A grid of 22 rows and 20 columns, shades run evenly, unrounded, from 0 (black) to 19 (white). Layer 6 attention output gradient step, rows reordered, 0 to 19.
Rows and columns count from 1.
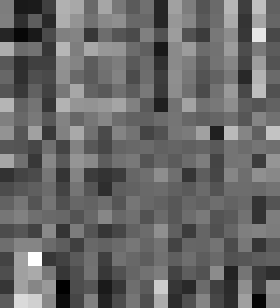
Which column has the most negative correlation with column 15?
11
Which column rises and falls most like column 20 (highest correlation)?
15
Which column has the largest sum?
6
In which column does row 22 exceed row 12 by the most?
3
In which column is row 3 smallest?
2
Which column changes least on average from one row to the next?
13
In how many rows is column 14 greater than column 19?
10
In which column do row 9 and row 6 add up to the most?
19
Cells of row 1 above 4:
17
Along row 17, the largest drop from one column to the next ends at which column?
5
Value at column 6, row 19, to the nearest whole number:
7
